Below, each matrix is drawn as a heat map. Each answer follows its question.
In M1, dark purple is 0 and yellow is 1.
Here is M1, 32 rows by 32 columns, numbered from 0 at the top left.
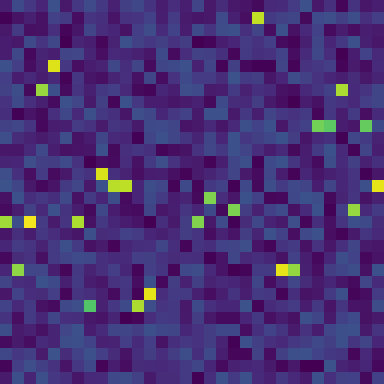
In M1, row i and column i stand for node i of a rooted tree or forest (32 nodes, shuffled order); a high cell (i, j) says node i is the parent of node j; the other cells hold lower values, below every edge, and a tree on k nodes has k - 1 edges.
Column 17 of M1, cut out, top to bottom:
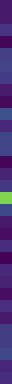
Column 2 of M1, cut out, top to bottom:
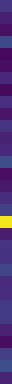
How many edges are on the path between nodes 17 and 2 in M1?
3
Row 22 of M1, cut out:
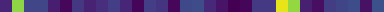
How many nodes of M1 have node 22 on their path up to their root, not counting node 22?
5
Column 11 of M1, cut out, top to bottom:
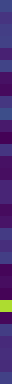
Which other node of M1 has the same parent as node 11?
7
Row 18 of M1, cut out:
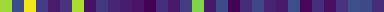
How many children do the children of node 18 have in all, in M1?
1
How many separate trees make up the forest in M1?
8
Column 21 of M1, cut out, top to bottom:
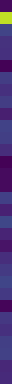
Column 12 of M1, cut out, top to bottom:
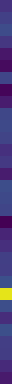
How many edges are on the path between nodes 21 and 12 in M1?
4
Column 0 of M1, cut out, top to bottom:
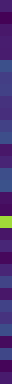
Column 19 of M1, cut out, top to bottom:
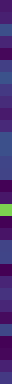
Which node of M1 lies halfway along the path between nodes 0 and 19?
16
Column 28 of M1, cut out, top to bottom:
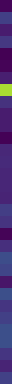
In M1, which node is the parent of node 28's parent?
25
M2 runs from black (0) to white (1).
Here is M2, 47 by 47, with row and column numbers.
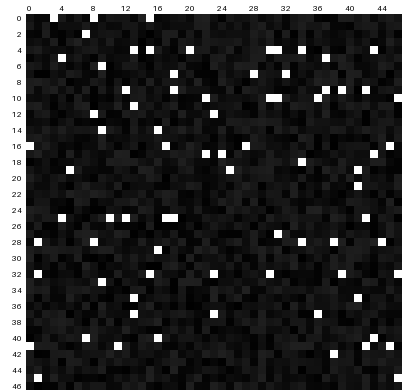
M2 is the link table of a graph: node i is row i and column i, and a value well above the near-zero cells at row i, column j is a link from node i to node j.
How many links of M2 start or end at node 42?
4
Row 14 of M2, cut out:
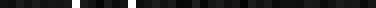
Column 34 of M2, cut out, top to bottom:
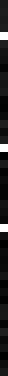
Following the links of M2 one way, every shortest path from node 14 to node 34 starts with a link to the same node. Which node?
node 9
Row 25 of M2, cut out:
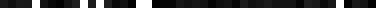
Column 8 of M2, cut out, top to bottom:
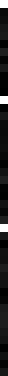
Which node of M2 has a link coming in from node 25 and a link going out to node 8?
node 12
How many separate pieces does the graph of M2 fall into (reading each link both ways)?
2
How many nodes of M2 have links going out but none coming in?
9
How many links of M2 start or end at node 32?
7
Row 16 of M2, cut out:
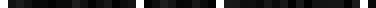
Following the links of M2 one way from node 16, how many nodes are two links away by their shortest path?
9
